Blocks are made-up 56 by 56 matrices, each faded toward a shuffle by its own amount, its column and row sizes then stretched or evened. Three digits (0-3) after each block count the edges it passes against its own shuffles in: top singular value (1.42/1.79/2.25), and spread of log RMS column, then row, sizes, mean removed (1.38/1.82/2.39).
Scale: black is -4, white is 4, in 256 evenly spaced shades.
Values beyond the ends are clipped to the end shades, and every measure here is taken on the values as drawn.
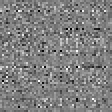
1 2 3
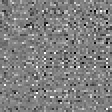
2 1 3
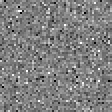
0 0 0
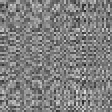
3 3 1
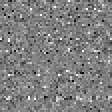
1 0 2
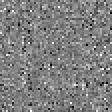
1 2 1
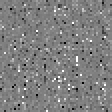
0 2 0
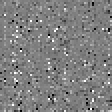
0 2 1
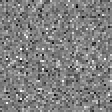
1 1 1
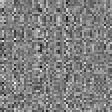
3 3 0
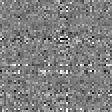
2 2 3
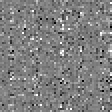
0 3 1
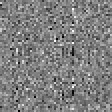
2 2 0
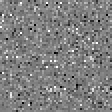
1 1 1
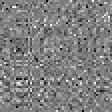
3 0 1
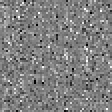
1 2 0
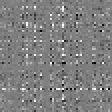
2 3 3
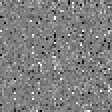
0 2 1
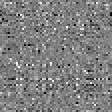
2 0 2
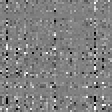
1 3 3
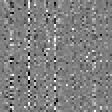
3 3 0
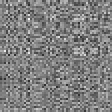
3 2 2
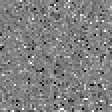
0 0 1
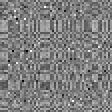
3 0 0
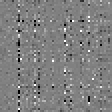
2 3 2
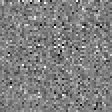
1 2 1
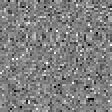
2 0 0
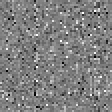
1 2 0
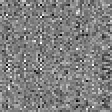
2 2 1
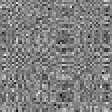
3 2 0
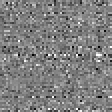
2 1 3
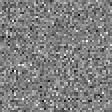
1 0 0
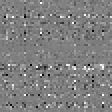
0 2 3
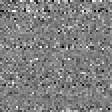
1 0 3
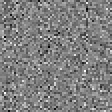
2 2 0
